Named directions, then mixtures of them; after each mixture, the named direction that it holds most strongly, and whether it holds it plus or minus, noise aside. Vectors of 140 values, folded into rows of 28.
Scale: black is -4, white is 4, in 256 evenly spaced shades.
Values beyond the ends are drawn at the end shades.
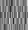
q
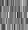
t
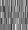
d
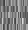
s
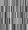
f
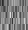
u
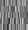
s, plus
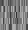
f, minus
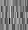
f, plus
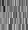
u, plus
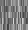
s, plus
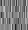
d, minus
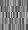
q, minus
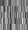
f, minus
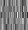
t, minus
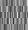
q, plus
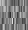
u, minus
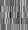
t, plus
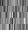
u, plus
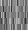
d, plus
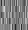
d, minus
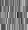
t, plus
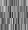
u, minus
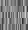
s, minus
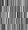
t, plus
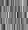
t, plus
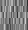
q, minus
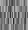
q, plus
